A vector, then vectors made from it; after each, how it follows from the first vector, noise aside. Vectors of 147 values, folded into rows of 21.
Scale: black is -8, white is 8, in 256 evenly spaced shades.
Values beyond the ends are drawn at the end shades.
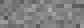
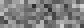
negated, scaled up.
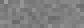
reversed, negated, shrunk.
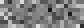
negated, scaled up.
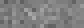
reversed, partly zeroed.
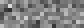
wrapped around, negated, scaled up.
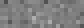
reversed, partly zeroed.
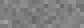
reversed, negated, shrunk.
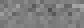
negated, partly zeroed.
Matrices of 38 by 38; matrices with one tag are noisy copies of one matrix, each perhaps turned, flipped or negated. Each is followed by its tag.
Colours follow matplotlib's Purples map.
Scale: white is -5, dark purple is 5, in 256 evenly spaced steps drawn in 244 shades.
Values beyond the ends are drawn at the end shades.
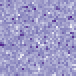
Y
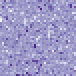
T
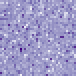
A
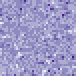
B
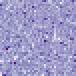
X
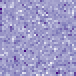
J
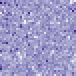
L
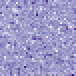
A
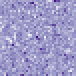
T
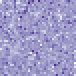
J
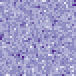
L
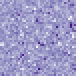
Y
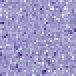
B
